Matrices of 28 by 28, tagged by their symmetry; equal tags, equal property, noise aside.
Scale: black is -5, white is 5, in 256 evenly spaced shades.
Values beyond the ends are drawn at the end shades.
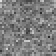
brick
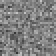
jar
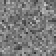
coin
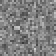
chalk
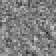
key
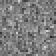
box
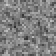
box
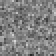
jar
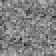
box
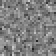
key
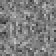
chalk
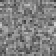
brick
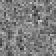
box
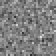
key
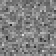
brick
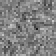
box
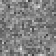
box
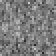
chalk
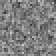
coin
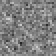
coin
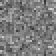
chalk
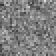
key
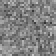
coin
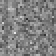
chalk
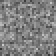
brick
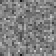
chalk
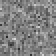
coin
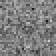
brick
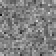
box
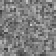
coin
